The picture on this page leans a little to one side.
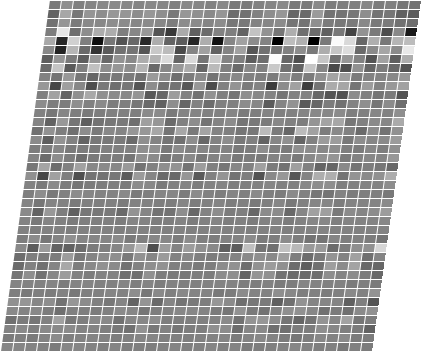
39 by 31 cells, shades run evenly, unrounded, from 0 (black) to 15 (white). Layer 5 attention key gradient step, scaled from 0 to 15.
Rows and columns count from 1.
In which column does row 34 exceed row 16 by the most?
2
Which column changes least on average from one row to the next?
16
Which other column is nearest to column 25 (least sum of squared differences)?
3
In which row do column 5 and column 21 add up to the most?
4
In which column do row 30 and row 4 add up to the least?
31
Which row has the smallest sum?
5
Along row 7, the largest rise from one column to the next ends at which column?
23
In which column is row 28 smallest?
12
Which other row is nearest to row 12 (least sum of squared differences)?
37
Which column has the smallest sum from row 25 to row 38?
25
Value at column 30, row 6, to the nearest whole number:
8
